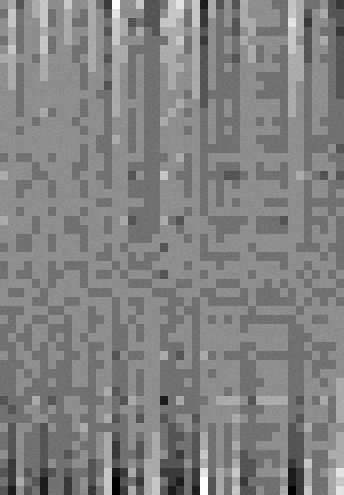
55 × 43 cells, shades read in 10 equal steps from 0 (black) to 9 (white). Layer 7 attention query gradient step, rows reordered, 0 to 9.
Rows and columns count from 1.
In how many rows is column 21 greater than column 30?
26
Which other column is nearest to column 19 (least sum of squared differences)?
28
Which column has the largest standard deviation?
15
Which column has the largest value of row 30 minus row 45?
21
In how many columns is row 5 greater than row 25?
22
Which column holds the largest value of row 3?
37
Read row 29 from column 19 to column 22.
4 4 5 5
